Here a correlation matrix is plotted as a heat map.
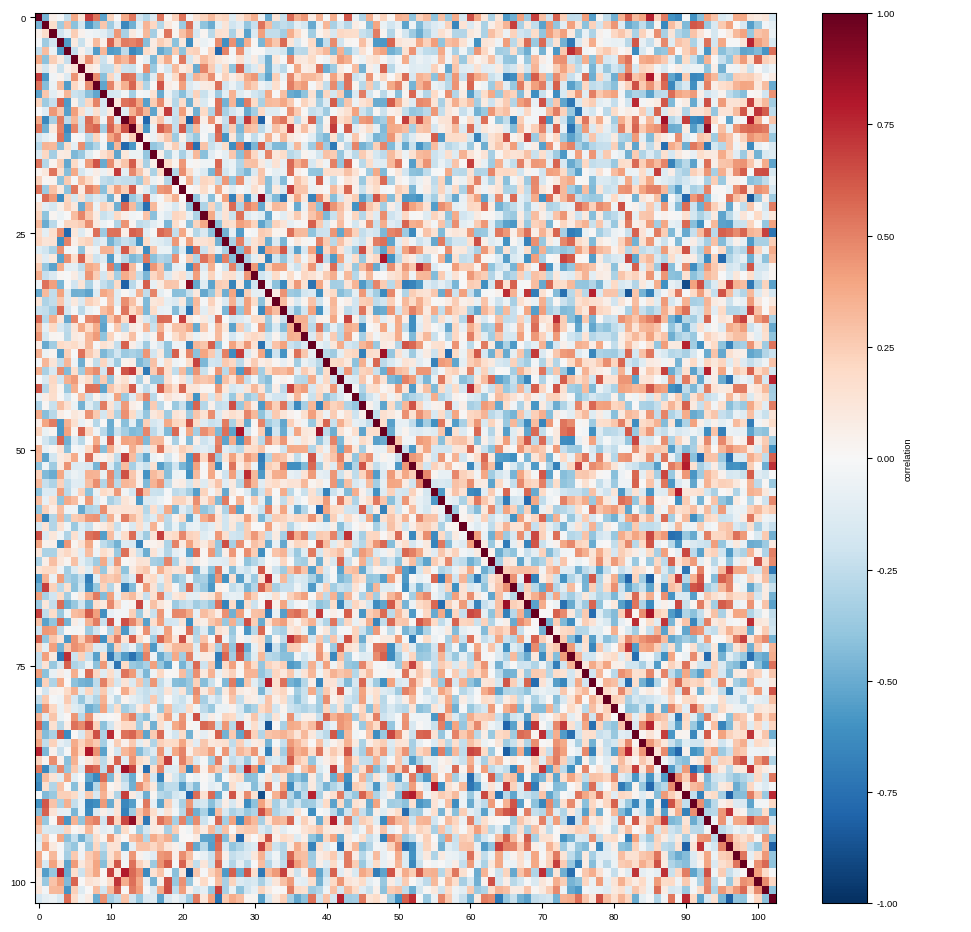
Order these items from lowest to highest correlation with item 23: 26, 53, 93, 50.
93, 50, 53, 26
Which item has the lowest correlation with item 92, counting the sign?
51
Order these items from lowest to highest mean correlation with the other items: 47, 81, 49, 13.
47, 49, 81, 13
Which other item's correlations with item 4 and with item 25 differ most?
74
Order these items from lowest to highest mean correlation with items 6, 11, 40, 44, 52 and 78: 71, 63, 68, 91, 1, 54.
54, 68, 1, 71, 91, 63
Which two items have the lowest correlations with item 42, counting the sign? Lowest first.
96, 68
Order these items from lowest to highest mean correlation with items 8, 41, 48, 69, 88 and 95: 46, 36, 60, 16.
16, 46, 36, 60
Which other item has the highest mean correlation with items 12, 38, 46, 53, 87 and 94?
29
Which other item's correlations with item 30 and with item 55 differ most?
89
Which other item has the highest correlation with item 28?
48
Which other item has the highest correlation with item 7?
85
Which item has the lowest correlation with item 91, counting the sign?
87
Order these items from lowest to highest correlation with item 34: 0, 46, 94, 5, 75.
0, 94, 5, 46, 75
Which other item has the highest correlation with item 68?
65
